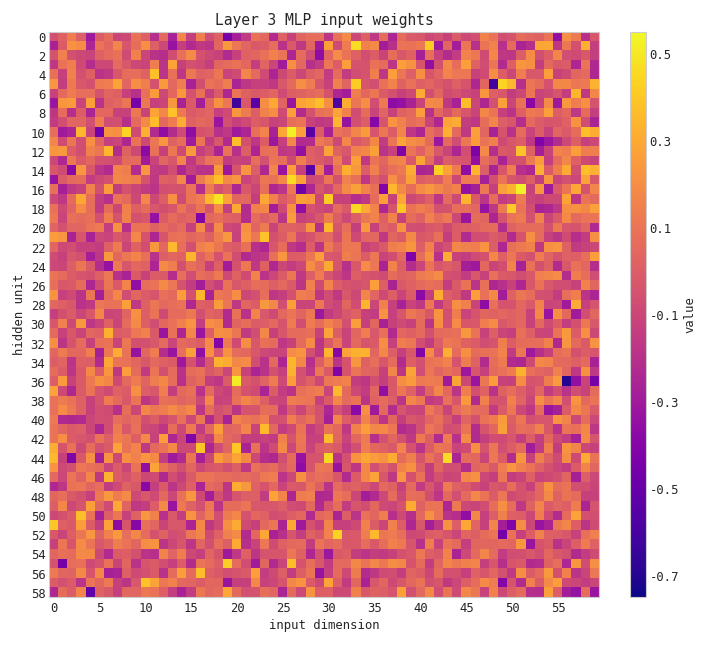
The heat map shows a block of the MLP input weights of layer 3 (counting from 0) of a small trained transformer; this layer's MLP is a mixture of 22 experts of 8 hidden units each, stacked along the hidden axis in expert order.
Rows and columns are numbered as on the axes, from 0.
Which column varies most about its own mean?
20
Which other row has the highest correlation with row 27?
43
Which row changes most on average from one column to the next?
7
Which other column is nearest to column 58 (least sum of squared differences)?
8
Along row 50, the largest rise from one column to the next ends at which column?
46
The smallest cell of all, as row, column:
36, 56
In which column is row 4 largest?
11
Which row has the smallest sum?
54
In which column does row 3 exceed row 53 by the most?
52
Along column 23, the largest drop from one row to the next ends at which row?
22
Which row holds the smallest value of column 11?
19
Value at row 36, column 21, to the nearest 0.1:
0
